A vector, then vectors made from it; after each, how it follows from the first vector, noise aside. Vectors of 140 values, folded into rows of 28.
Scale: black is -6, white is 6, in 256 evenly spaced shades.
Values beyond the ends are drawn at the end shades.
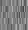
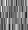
wrapped around, negated, scaled up.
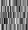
reversed, scaled up.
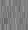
reversed, shrunk.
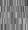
wrapped around.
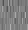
wrapped around, negated, partly zeroed.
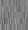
reversed, shrunk.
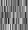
wrapped around, negated, scaled up.
